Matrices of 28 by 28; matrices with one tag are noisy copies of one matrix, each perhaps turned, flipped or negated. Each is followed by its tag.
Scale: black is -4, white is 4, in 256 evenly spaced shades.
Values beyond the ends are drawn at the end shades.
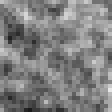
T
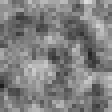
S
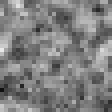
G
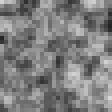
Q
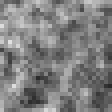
T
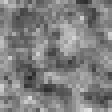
S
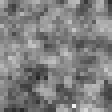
Q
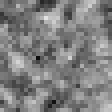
G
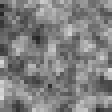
Q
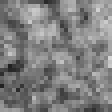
T
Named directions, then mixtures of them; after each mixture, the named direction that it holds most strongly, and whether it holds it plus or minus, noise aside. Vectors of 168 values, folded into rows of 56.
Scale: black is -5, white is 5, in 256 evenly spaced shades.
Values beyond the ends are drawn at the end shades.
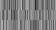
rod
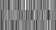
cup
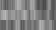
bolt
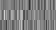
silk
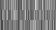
rod, minus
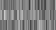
silk, plus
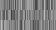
rod, plus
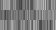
bolt, minus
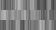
bolt, plus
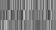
silk, minus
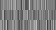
rod, minus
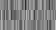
cup, minus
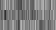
bolt, minus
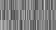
rod, plus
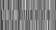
cup, plus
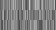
rod, minus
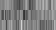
bolt, minus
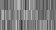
bolt, plus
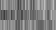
bolt, minus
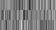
silk, plus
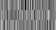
cup, minus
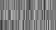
silk, plus
